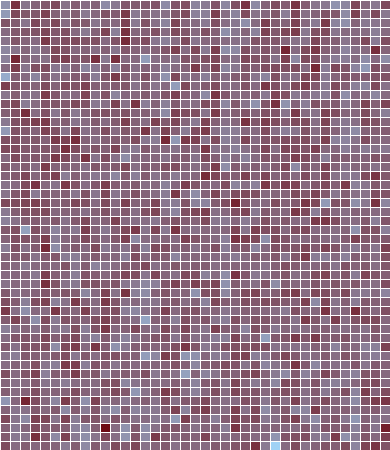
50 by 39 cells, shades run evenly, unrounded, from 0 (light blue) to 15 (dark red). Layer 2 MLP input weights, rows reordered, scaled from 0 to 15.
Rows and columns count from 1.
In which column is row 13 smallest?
17
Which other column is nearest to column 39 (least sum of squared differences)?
37
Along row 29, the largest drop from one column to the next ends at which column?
32
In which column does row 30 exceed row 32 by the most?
15
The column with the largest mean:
5
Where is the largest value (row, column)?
48, 11
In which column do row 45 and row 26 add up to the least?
36
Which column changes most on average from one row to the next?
18
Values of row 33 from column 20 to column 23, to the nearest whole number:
5 10 10 6
